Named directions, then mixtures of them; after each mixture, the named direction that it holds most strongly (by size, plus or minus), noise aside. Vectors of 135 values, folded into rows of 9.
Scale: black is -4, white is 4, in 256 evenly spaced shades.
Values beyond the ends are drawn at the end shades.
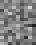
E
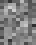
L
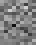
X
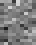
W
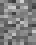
L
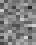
E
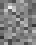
L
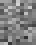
W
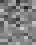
X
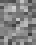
L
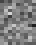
E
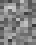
L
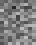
E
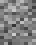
X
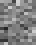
W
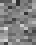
W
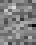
E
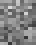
W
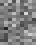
W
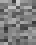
W
